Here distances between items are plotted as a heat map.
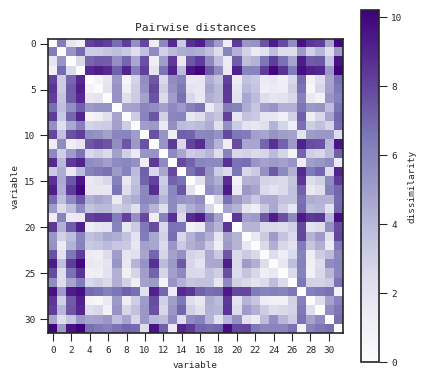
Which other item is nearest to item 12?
26
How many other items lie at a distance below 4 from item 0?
5
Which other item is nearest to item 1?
22
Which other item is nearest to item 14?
2
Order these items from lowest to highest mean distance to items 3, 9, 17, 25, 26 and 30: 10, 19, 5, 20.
5, 20, 19, 10
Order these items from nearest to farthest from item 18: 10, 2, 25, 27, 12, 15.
12, 25, 2, 15, 10, 27
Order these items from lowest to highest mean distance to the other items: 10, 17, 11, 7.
17, 7, 10, 11
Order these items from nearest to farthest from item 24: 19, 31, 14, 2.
31, 14, 2, 19
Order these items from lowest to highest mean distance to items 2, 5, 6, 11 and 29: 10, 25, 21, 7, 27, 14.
25, 21, 14, 7, 10, 27
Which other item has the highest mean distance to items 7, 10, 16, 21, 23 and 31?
3
